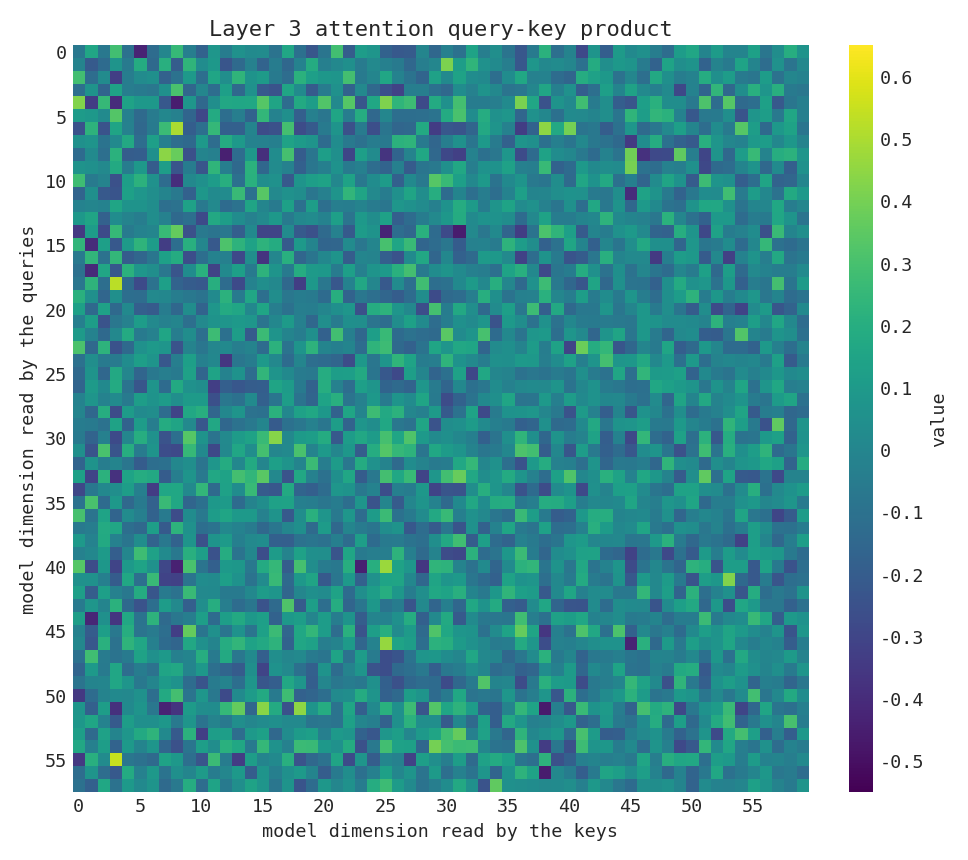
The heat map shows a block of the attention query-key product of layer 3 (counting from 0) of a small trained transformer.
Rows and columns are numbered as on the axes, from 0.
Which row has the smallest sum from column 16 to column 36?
14
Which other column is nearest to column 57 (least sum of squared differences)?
28
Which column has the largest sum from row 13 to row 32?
57
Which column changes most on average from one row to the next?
3
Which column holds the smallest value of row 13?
10
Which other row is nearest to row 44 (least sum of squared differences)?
17
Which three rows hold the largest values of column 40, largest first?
6, 33, 50
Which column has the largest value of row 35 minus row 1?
1
